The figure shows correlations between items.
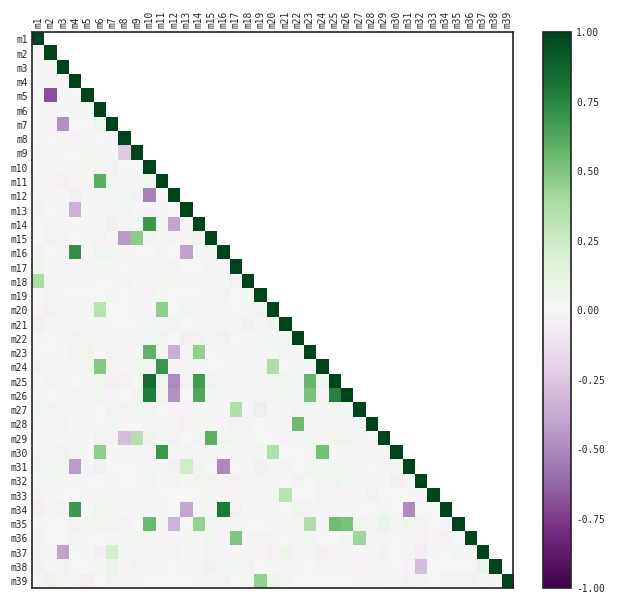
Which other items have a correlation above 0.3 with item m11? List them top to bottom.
m6, m20, m24, m30
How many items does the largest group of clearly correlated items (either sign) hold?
7
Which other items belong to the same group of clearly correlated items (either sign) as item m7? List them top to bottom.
m3, m37
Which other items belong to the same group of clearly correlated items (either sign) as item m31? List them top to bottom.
m4, m13, m16, m34
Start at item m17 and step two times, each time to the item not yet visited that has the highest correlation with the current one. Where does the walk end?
m27
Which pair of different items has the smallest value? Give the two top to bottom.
m2, m5
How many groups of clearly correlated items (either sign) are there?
12
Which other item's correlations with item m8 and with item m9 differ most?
m15
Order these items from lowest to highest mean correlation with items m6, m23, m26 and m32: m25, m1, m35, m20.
m1, m20, m35, m25
